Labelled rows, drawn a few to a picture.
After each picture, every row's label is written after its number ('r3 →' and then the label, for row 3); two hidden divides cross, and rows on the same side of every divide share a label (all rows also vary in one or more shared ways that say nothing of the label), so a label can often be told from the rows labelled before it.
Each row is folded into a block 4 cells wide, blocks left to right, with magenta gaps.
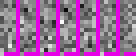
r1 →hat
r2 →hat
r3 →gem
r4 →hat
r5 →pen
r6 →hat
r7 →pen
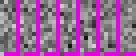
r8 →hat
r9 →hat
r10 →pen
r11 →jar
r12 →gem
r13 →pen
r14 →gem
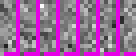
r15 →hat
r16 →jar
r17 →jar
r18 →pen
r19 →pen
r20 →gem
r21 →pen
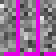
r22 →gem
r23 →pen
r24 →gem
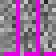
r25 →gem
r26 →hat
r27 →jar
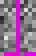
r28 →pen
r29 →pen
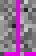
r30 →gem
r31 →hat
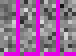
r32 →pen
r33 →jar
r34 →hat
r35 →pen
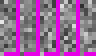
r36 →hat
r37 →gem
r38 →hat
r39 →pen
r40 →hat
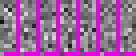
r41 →pen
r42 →gem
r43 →pen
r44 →jar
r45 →jar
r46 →pen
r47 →gem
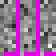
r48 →gem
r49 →hat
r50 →hat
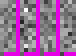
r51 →gem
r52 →jar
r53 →jar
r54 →gem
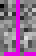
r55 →hat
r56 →pen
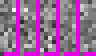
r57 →jar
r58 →jar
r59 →gem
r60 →pen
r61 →jar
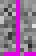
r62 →gem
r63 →pen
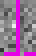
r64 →pen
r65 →pen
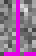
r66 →jar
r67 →jar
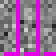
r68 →pen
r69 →gem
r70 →gem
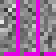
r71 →gem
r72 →pen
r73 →jar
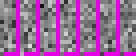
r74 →gem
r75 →hat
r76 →pen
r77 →gem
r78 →gem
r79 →jar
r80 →jar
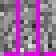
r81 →hat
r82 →gem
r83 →jar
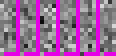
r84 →gem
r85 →hat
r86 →pen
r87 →gem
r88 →jar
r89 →pen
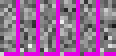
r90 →pen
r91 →gem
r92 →jar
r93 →hat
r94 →jar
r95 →gem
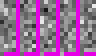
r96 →jar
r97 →gem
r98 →hat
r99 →hat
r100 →gem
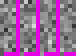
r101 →jar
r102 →pen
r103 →hat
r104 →gem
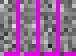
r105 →pen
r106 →pen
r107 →jar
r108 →jar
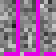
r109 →gem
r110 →hat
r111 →pen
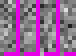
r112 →gem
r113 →pen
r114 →hat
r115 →jar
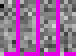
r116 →hat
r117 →pen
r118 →pen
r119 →hat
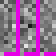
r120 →pen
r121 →jar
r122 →pen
